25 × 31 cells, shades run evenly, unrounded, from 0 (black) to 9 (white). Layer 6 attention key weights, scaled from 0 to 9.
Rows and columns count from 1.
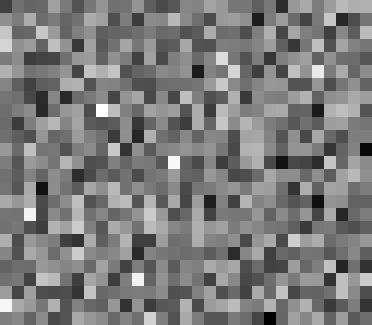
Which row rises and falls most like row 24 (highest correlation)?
12
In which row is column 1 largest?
24
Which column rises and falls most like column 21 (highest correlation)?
7
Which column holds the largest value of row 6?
27
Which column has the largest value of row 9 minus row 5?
9
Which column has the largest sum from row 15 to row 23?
3
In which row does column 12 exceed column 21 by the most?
22
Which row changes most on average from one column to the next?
16
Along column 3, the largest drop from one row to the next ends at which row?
18
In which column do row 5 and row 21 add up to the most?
19
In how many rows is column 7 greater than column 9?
13
